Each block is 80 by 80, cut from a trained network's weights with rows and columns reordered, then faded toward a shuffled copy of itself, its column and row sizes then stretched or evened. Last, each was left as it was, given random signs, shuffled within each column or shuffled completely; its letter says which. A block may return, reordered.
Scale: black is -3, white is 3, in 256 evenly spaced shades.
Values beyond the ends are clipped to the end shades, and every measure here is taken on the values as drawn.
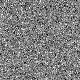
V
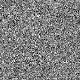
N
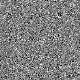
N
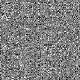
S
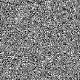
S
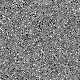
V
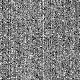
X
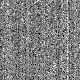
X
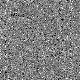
X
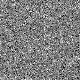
X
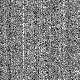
X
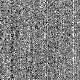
S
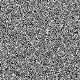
X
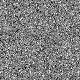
V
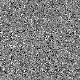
N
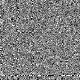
S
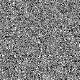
N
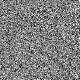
N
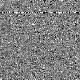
S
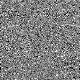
N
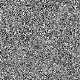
N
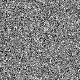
X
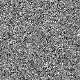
X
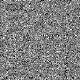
S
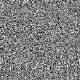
S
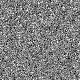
V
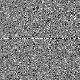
S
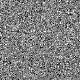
N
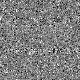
N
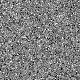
V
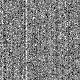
X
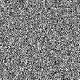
S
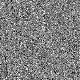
X
